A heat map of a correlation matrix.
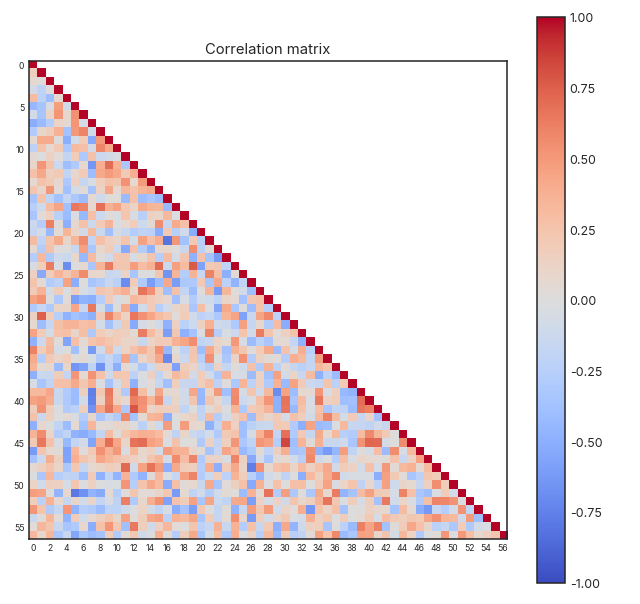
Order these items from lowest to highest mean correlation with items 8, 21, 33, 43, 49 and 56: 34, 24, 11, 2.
34, 11, 2, 24
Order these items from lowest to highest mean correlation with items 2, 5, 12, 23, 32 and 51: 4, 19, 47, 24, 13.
4, 19, 47, 24, 13
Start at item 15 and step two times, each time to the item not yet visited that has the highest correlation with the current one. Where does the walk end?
19
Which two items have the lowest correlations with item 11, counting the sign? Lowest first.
26, 22
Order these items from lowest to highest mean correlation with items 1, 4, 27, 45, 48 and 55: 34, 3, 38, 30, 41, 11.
38, 3, 11, 34, 41, 30
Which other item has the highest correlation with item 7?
29
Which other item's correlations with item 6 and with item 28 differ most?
51
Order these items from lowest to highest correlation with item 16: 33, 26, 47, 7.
47, 7, 33, 26
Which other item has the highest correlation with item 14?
48
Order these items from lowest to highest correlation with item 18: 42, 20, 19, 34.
34, 20, 42, 19
